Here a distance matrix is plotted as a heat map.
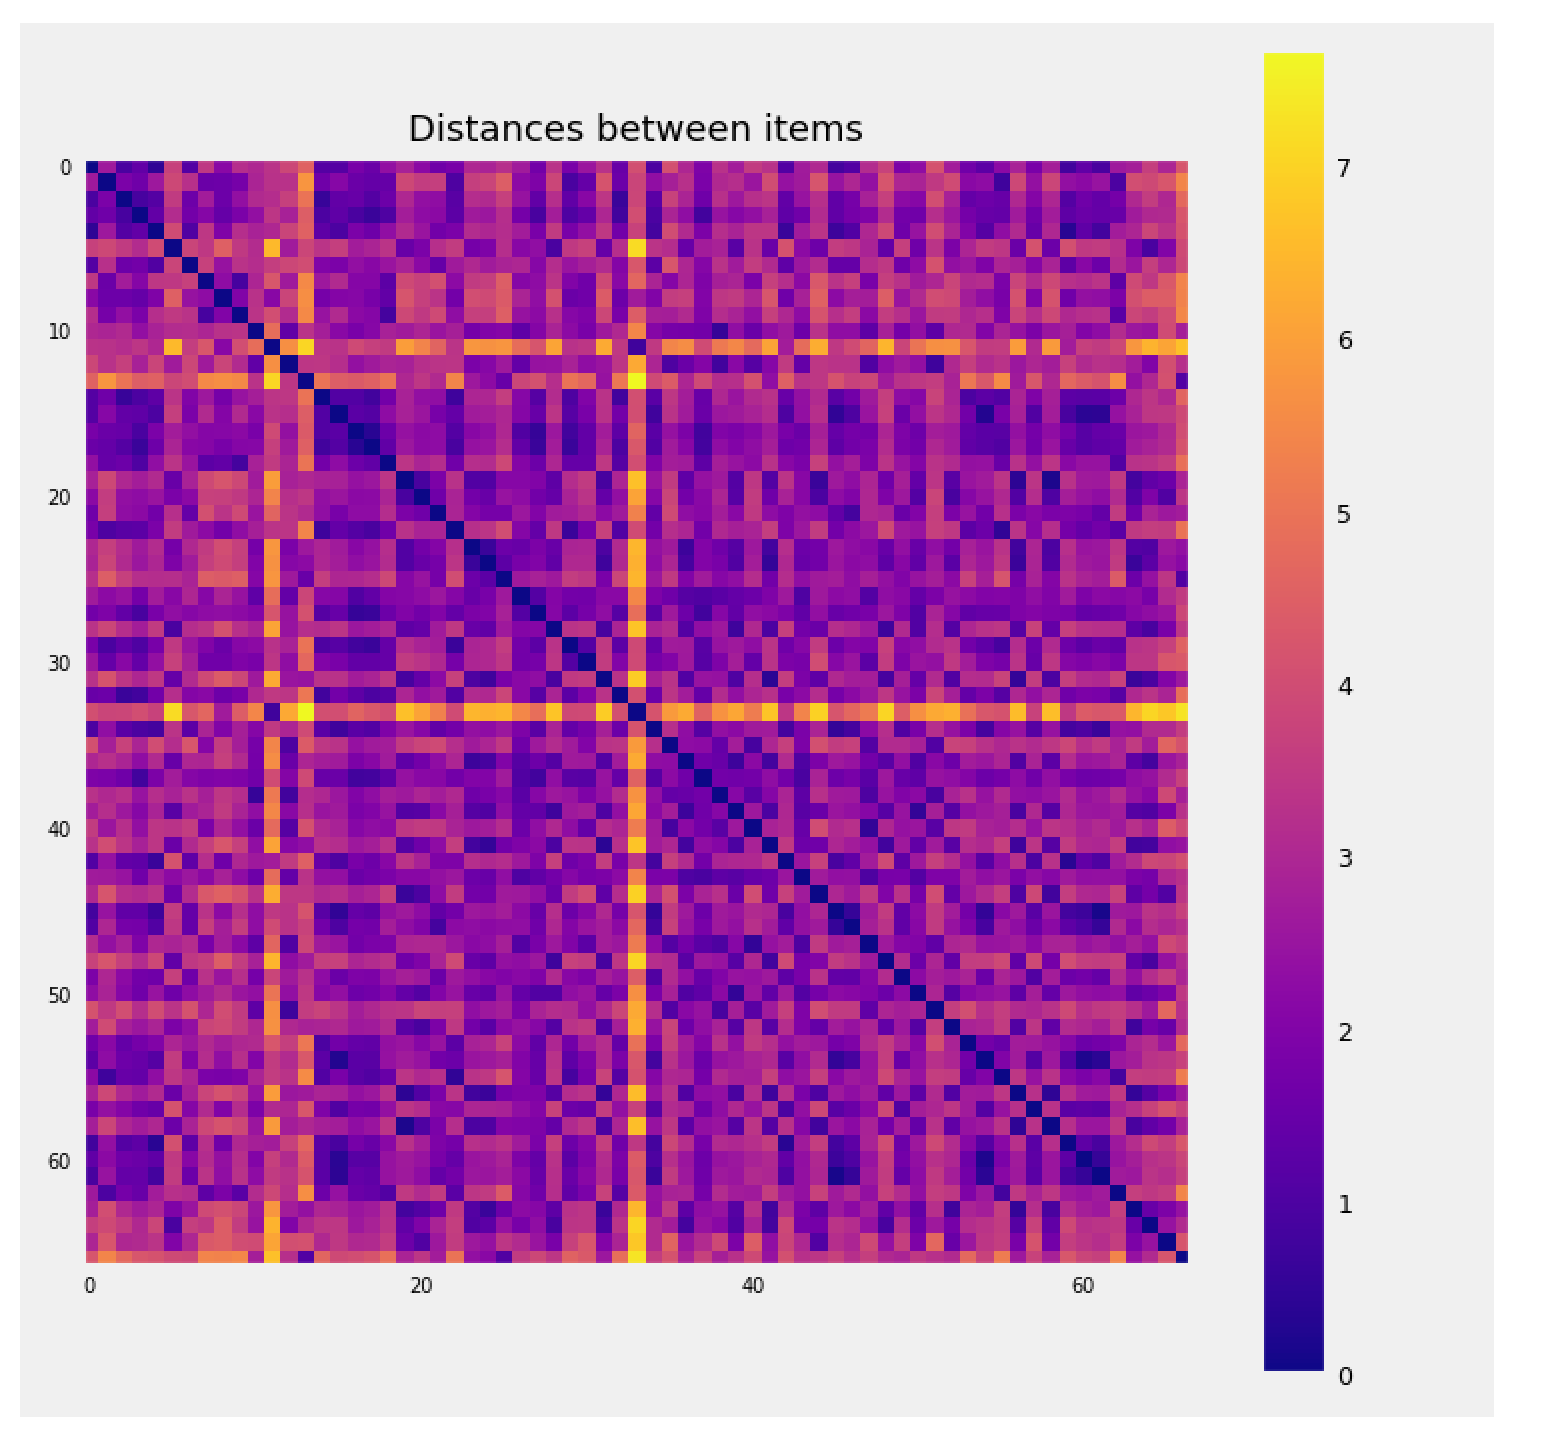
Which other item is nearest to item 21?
46
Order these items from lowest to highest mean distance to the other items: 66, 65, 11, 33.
65, 66, 11, 33
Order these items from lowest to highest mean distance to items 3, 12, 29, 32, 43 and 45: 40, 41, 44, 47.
47, 40, 41, 44
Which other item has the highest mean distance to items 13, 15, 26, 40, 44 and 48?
33
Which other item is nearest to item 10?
38
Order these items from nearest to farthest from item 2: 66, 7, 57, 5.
57, 7, 5, 66
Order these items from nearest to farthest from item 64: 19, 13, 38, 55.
19, 38, 13, 55
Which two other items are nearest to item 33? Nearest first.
11, 8
